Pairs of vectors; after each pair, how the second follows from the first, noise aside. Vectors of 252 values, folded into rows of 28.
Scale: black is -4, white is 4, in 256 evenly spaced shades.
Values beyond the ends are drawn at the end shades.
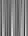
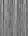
reversed, shrunk.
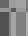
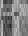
wrapped around.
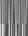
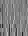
negated, partly zeroed.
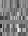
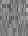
reversed, negated, shrunk.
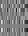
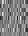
wrapped around.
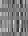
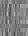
reversed, shrunk.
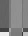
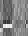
wrapped around.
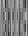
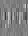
negated, partly zeroed.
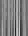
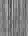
reversed, negated, shrunk.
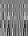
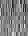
wrapped around.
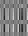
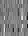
negated, partly zeroed.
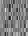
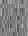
reversed, shrunk.
